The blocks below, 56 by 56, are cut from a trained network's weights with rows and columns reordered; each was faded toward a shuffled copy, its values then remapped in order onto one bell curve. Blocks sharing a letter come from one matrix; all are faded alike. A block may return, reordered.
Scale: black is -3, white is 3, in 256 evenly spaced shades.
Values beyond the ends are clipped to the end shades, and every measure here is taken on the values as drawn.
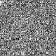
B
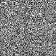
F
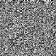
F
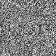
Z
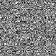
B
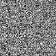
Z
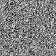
Z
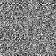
B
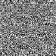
B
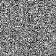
F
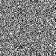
Z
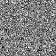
F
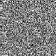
F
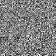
B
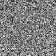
F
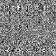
B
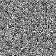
F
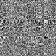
B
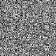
F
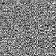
B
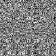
B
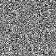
Z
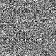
F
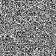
F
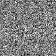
F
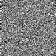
Z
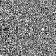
Z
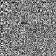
Z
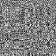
B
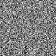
B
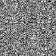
B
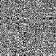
Z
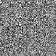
F
